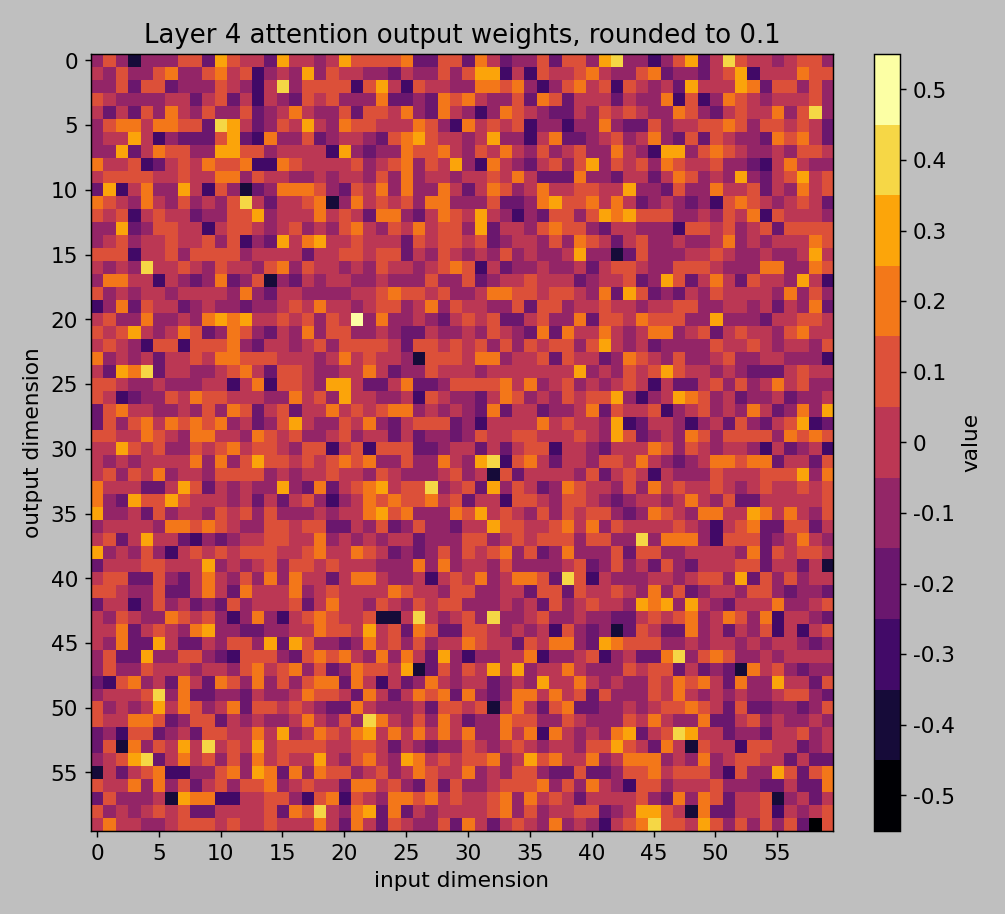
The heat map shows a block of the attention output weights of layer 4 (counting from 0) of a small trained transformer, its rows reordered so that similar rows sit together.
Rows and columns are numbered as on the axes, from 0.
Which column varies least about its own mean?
56
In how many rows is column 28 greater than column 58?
26
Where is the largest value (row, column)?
20, 21
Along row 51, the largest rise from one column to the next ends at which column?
22
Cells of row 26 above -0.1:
35
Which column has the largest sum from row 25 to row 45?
38
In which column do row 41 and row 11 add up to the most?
12
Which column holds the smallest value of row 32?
32
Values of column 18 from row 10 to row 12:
0.1 0.2 0.2
